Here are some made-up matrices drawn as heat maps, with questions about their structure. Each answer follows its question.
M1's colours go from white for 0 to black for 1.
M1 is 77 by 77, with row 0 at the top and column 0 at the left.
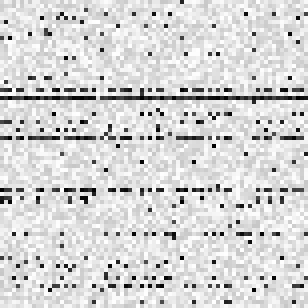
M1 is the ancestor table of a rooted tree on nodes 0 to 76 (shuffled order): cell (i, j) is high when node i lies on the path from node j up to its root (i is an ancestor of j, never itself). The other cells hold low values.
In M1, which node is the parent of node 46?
13
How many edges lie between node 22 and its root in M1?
3
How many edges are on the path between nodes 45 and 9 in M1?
2
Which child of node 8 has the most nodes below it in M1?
72
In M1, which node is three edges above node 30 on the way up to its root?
34
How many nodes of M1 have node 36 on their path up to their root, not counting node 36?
2
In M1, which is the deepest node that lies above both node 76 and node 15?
38
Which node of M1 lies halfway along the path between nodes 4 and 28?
32
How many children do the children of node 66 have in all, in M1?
3
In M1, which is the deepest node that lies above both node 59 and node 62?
51
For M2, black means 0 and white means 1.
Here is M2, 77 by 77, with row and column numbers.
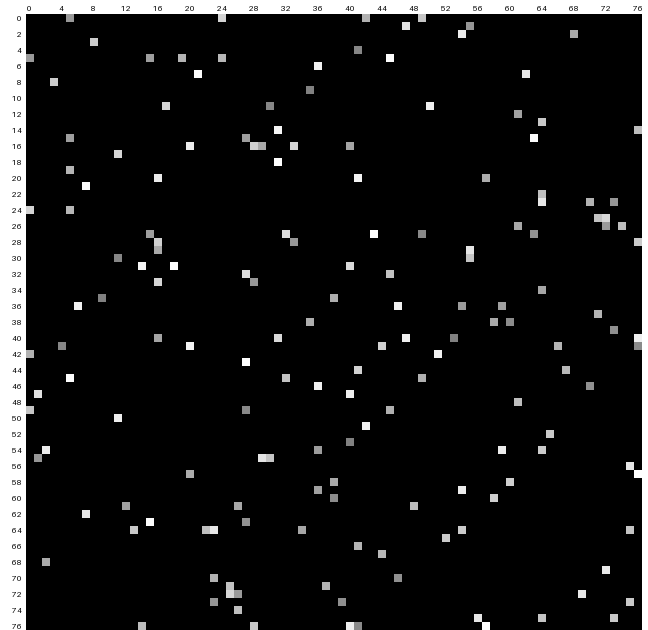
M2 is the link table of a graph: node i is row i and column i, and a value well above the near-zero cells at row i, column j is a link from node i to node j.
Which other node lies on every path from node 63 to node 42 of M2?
node 0
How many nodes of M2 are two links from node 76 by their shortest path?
9
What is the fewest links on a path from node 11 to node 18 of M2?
7
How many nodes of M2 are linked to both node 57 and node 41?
2
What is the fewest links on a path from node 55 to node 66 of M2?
5
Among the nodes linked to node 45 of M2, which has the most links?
node 5
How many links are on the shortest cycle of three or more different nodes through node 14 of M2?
4
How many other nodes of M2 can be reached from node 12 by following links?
9
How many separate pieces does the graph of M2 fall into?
9
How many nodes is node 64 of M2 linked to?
6
